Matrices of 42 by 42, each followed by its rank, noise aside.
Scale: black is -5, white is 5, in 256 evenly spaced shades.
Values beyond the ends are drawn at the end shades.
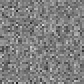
eight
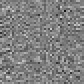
eight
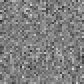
eight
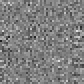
eight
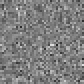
eight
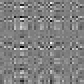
two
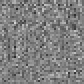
eight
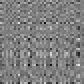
two
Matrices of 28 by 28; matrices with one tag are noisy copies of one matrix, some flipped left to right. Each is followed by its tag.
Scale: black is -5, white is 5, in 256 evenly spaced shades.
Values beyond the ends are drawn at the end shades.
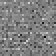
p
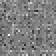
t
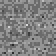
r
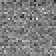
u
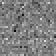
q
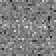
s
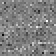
r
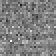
q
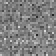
q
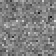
s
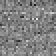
u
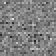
p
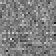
p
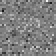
r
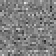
t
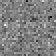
s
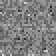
t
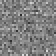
t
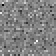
t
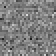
t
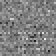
p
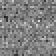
s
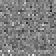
t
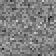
s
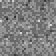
s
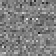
u
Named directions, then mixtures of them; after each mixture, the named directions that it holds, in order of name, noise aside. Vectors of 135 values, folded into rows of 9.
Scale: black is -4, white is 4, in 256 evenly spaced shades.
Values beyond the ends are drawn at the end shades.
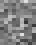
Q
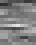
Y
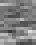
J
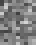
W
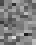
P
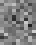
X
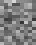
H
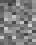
H, P, X.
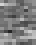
J.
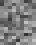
P, Q.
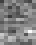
J, P, Y.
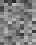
H, Q.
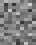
H, W, X.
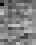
P, W, Y.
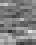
J.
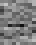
H, Q, Y.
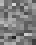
P.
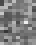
H, W.
